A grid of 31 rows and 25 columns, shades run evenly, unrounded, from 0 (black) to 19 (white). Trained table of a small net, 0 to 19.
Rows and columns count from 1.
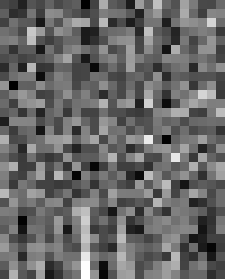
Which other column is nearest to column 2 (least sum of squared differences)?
9
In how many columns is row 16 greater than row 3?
13
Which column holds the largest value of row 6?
20
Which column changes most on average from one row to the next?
19
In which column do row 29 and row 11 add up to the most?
10
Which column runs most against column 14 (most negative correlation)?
24
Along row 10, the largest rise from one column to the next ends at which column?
3
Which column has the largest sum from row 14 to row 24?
1
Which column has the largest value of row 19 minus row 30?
25
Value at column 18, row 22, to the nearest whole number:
4
